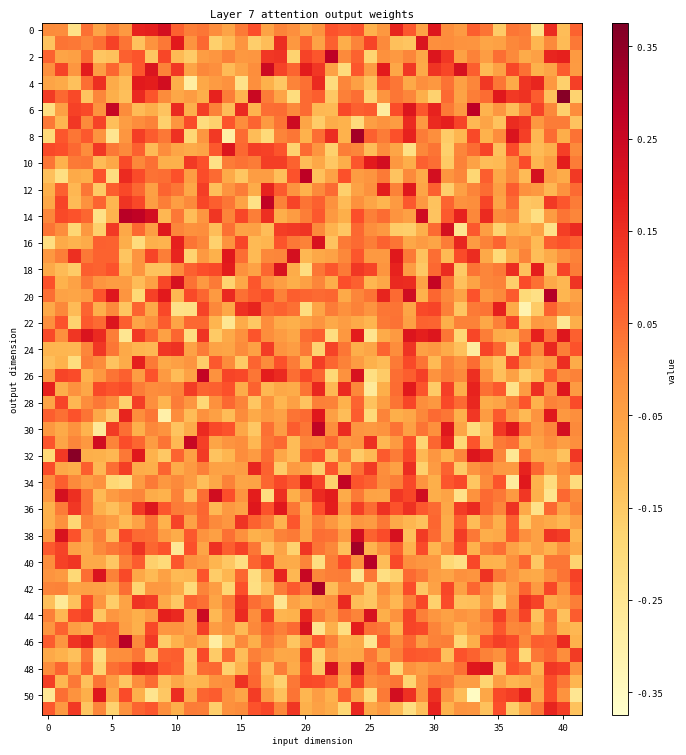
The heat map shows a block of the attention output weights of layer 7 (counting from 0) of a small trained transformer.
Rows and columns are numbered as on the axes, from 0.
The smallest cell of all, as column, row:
33, 50
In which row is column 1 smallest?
43
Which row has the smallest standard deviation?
37
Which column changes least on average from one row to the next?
3
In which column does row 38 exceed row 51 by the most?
27
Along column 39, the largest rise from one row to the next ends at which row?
20
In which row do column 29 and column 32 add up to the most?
14
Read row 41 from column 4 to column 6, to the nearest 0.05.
0.2 0 0.1
